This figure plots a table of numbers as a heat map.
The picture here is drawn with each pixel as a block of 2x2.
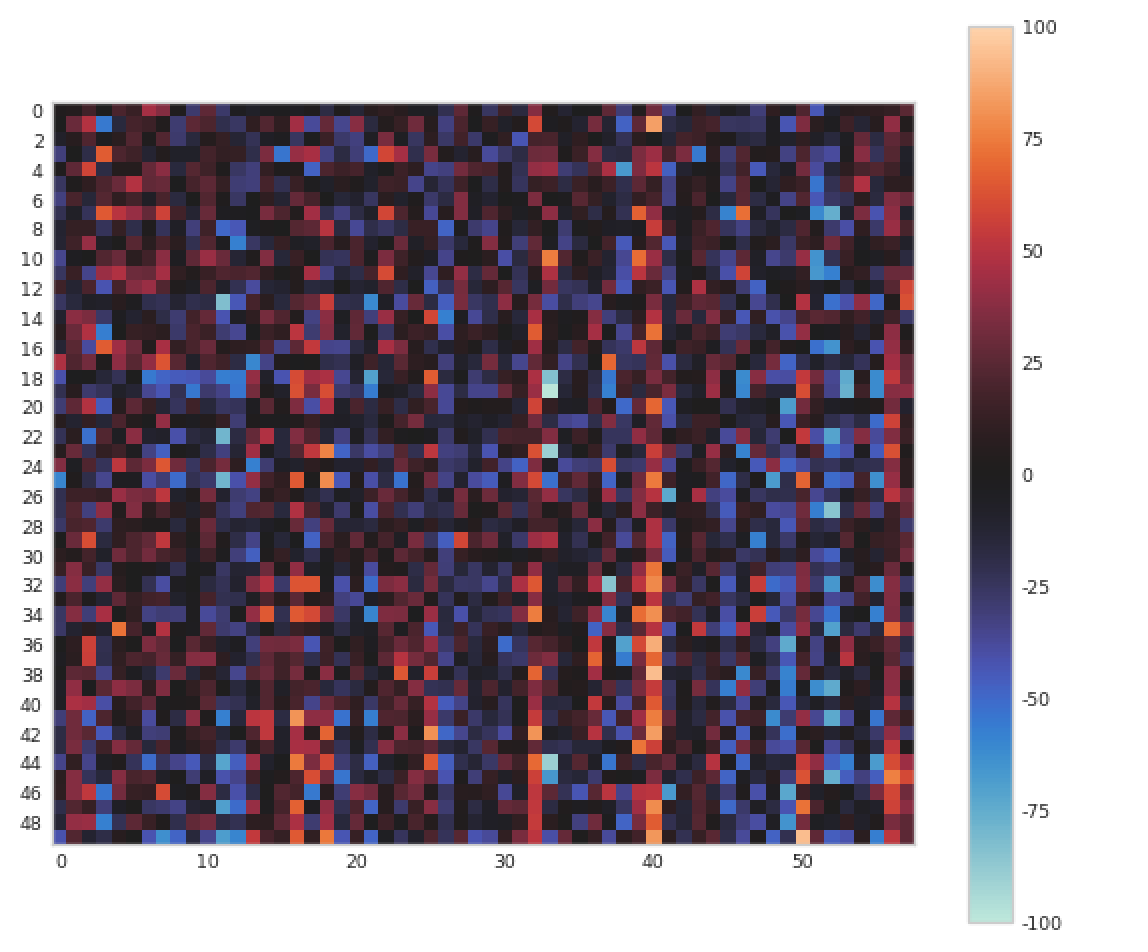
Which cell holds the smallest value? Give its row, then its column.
19, 33
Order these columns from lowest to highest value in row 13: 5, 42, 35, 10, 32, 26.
26, 35, 10, 5, 42, 32
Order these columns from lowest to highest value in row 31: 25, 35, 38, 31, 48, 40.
48, 38, 35, 31, 25, 40
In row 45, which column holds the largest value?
56
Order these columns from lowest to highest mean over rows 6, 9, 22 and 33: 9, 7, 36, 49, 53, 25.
49, 53, 9, 25, 36, 7
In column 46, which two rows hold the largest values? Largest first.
7, 11
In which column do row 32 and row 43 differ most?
37
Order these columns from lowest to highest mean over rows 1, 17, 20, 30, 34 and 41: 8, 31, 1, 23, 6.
8, 31, 6, 23, 1
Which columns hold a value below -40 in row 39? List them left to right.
45, 49, 51, 52
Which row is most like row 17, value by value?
24
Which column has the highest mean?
40
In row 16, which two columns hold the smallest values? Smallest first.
52, 51
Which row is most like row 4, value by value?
29
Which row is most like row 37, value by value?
36
